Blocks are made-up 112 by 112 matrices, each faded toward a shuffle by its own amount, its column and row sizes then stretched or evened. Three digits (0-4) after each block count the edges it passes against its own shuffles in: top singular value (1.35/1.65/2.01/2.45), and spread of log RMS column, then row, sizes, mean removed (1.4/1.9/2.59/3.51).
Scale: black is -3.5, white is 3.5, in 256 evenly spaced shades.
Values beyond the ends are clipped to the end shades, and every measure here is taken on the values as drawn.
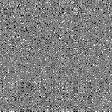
4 0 2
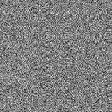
4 0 0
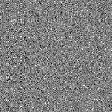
4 2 1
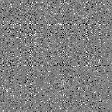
4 3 3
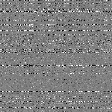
4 1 4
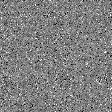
1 1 1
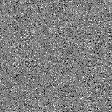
3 1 0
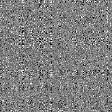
3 3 3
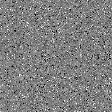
1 2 1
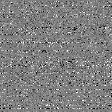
0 1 4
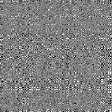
4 3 4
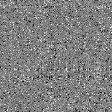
3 1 1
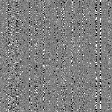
4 4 1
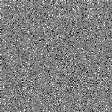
3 1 0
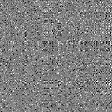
4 2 2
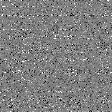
0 1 3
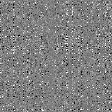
3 3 2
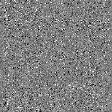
2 2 2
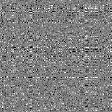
4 2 3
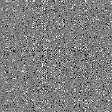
2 3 2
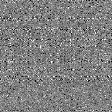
3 0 3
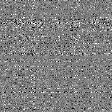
0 2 4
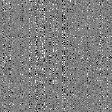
3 4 2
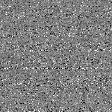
0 0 3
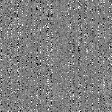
2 4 0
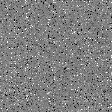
2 2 0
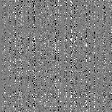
2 4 2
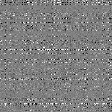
4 2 4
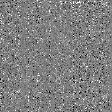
0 3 1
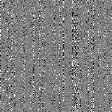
3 4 0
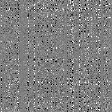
1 4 3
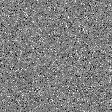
1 0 0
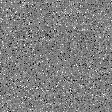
1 0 0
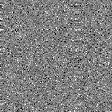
3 0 1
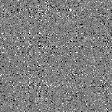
3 2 3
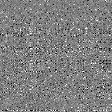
3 1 3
